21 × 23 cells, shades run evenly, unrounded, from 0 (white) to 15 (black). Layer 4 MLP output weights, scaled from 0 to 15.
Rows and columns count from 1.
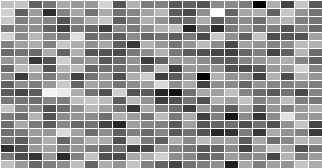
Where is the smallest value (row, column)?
2, 16
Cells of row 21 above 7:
10
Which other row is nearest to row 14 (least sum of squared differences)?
3
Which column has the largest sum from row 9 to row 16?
13
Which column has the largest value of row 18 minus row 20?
12
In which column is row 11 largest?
15
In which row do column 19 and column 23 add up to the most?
1
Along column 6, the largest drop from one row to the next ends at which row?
5
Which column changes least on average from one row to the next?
23
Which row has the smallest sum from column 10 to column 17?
18
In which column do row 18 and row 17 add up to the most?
9
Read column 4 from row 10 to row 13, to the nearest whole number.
8 6 1 7
